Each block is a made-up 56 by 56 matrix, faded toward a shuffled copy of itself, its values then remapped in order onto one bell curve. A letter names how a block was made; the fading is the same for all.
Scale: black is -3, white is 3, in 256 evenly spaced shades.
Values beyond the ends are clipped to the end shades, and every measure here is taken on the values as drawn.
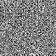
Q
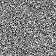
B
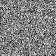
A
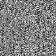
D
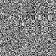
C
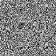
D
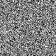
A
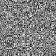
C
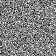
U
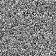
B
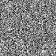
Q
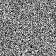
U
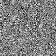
D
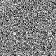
Q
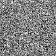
B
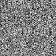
D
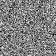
U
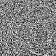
D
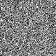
B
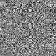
C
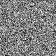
U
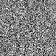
Q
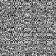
C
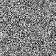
Q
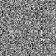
C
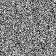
U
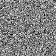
A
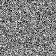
B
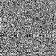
D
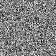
A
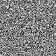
A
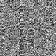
C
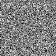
B
